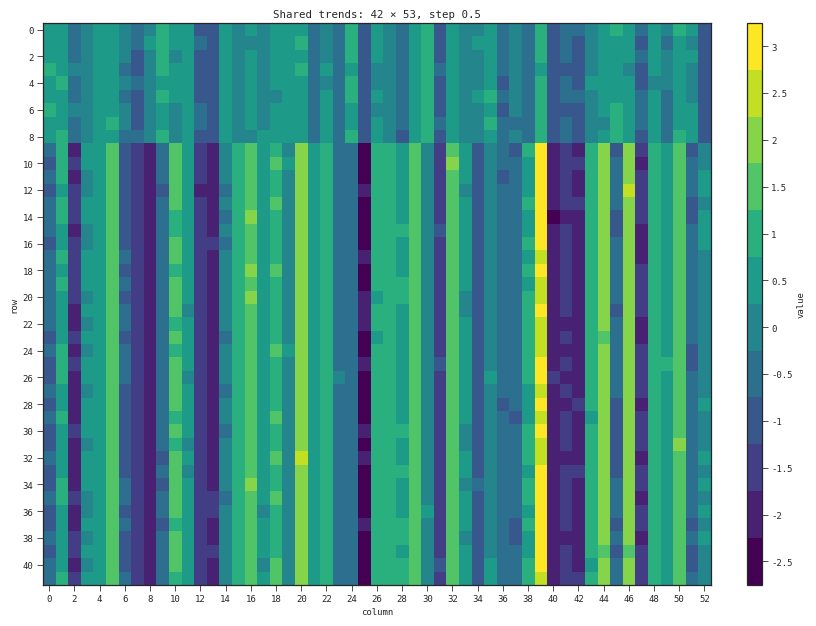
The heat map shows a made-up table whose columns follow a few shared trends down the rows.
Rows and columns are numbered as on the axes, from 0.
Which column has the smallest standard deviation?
4
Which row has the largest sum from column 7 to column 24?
1
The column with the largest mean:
39
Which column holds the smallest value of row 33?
25
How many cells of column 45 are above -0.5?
9
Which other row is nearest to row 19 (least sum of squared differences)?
17
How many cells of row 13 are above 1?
11
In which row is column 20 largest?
32
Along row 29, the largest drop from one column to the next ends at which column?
40
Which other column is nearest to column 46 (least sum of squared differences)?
44
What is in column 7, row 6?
-1
